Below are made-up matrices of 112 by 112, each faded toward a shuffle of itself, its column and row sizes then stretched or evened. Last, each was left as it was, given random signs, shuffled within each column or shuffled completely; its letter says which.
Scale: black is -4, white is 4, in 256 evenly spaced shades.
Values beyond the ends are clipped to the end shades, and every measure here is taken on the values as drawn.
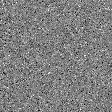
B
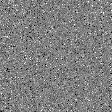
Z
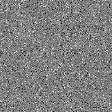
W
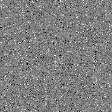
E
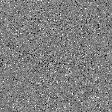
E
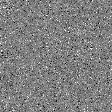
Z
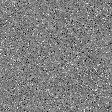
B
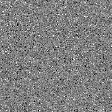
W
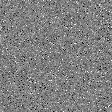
B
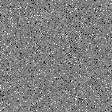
E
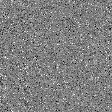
Z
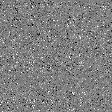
E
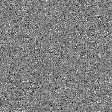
W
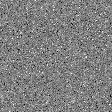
B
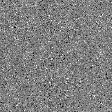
E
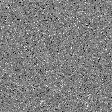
B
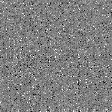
W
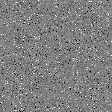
Z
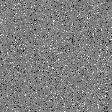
Z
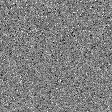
B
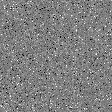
B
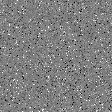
Z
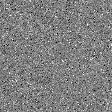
Z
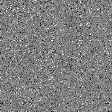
E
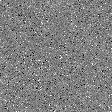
B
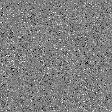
E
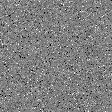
B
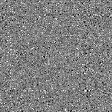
W
